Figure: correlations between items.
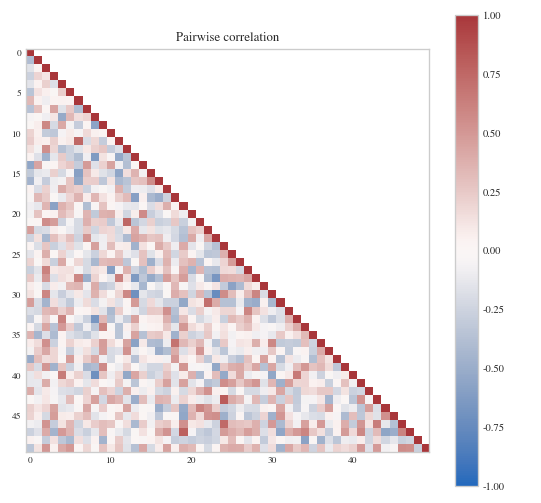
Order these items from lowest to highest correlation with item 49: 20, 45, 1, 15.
15, 45, 1, 20
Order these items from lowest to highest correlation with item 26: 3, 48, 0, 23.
3, 23, 48, 0
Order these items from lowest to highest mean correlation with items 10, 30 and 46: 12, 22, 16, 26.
22, 16, 12, 26
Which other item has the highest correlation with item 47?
19
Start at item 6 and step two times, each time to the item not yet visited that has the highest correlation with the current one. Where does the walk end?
28
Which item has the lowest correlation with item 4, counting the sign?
8
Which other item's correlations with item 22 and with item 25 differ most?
31
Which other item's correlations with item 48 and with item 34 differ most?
9
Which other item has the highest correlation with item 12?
21
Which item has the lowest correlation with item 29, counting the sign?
25
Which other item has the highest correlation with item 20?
14
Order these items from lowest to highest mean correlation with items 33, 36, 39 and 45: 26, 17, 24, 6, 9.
24, 6, 17, 26, 9
